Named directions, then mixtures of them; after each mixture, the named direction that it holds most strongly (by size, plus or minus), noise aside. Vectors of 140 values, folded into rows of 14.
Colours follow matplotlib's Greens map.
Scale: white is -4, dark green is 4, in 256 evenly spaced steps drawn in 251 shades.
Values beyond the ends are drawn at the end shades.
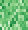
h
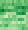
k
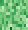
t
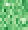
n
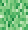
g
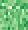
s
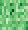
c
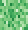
g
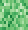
g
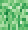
s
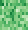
c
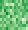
n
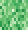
h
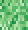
h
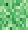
t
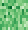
s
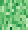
t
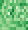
c
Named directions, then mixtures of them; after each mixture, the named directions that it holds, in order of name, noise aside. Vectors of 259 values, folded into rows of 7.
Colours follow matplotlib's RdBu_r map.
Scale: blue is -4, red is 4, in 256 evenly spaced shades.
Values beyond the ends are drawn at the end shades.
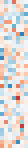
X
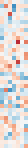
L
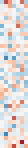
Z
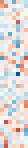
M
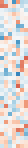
M.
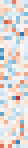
X.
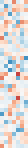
L, M, X.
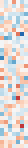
X.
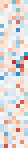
M, Z.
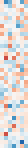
Z.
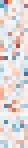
M, X, Z.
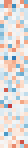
L, Z.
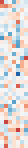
M.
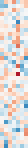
M.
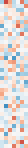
X, Z.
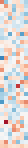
L, M, X.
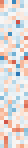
M.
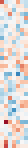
L, M, X.
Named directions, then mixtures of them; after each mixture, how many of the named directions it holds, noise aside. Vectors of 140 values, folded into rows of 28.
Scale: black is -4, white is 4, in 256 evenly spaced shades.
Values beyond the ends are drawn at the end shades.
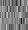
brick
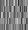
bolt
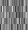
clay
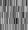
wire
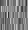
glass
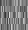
four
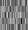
two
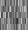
four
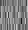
four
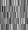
three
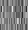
two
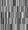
three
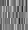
two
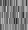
one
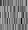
four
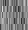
three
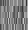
four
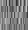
three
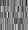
three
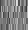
three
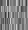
one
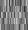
four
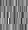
two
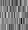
one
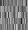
four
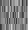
four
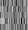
four
